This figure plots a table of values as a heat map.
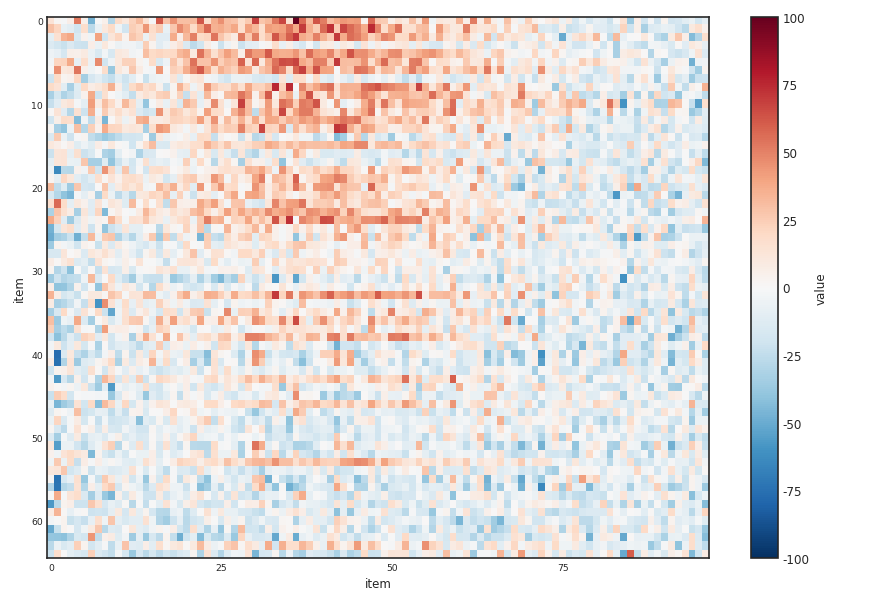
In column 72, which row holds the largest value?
6
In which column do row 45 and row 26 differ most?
36
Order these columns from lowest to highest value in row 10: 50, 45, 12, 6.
45, 12, 50, 6
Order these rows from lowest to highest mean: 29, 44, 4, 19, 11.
44, 29, 19, 11, 4
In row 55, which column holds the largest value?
78
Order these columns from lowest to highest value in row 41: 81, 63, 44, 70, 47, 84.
81, 47, 70, 63, 84, 44
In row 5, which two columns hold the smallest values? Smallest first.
94, 90
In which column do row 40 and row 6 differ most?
1
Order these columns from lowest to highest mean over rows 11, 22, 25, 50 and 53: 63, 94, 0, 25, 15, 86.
94, 86, 0, 15, 25, 63
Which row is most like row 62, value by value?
31
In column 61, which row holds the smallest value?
56
